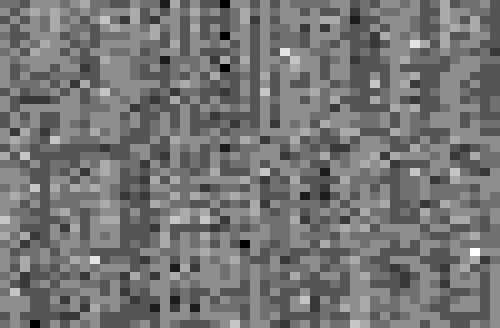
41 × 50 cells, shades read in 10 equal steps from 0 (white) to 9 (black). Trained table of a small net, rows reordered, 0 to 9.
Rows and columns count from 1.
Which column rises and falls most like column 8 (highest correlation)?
10
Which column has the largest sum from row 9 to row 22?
23
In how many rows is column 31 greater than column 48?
18
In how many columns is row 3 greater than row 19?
16
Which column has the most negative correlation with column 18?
31
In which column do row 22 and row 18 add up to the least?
46
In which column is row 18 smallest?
6
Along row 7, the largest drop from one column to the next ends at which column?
29
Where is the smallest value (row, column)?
32, 48
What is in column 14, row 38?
7
